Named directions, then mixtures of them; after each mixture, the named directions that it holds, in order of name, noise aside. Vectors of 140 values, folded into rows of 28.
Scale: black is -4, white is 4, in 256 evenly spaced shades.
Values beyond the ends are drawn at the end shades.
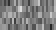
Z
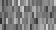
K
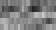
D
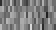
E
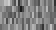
K, Z.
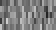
E, K.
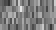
K, Z.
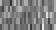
E, Z.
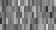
K.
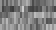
D, K.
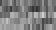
D, E.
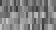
D, E.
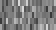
K.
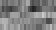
D.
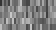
E, Z.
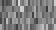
K, Z.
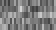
D, Z.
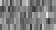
D, E.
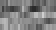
D.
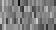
K.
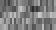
D, Z.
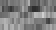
D.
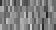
E.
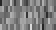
E.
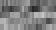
D.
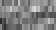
D, K.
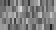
Z.
